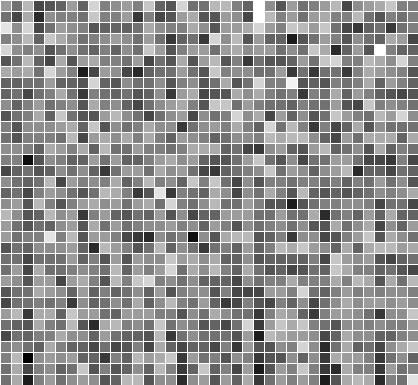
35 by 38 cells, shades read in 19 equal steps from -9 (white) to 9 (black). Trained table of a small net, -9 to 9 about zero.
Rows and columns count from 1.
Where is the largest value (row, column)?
33, 3
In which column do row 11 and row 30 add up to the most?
9
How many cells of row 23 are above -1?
18
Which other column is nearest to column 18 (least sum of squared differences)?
14
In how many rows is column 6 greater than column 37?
14
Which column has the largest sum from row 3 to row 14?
8
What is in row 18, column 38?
-3
